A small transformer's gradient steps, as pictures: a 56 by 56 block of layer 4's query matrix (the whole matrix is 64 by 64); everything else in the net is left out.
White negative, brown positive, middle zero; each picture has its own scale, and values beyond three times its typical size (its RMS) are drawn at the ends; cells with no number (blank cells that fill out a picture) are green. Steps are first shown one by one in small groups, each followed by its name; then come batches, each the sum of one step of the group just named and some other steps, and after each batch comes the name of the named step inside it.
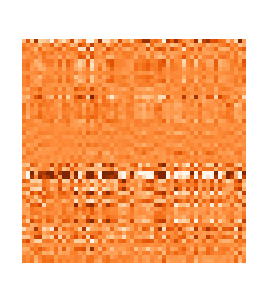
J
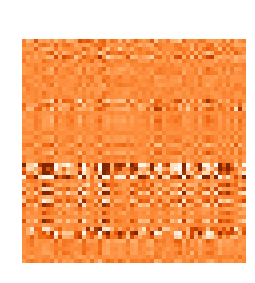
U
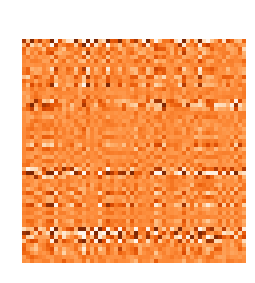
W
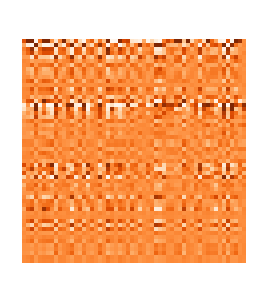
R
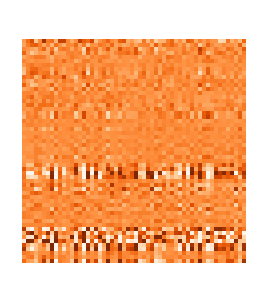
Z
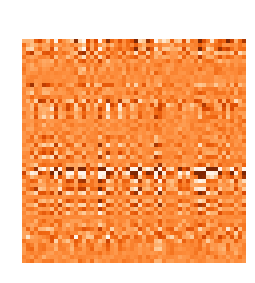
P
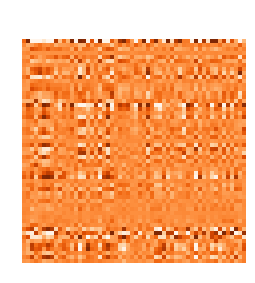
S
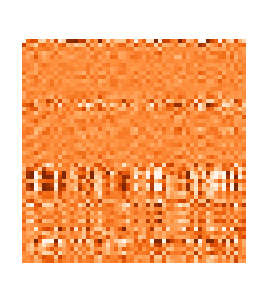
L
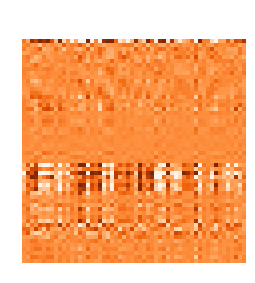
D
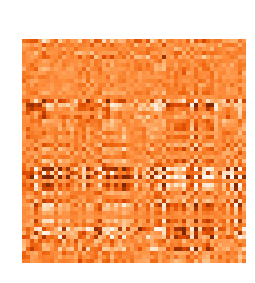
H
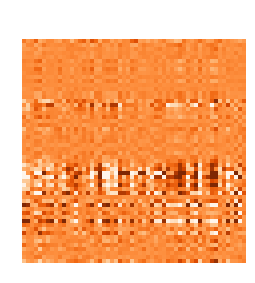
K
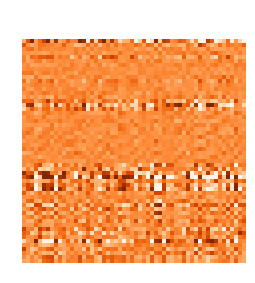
L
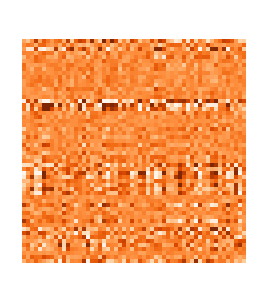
K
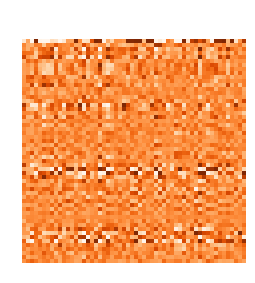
P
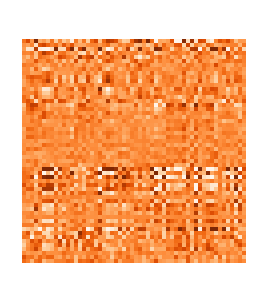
H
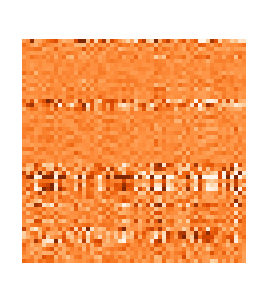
L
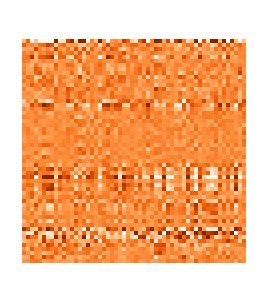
S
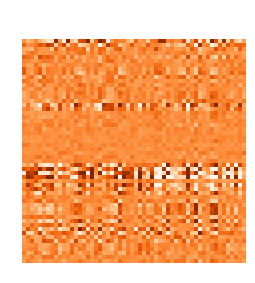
D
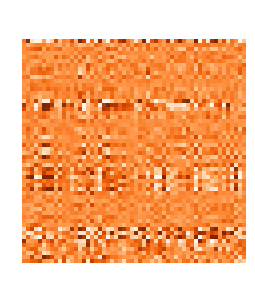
S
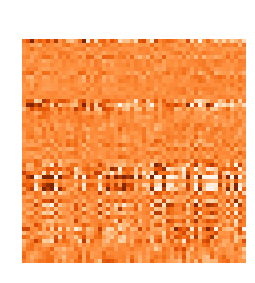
H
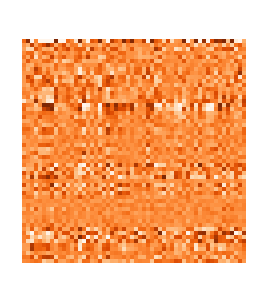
S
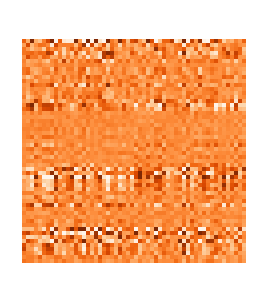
W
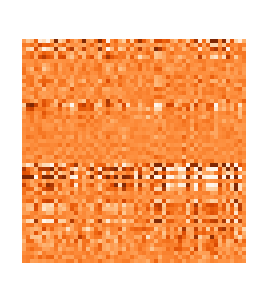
H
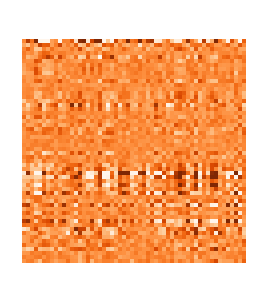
K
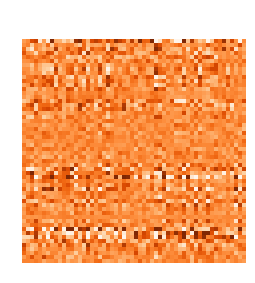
W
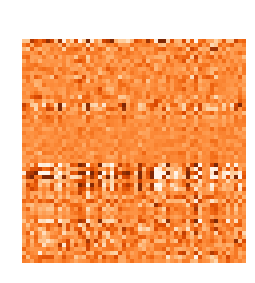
D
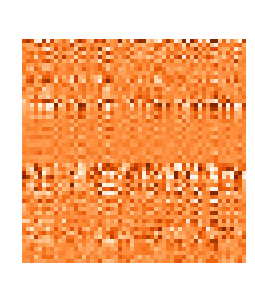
R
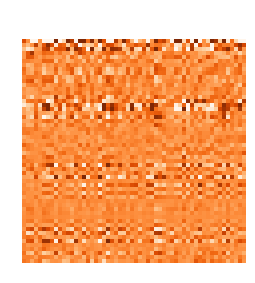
R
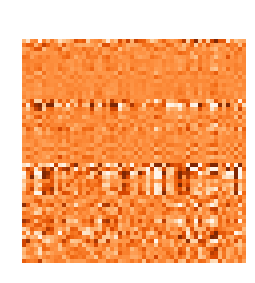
K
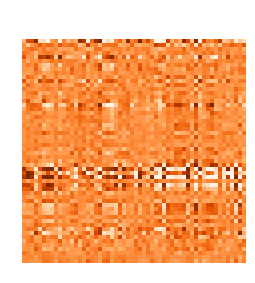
H
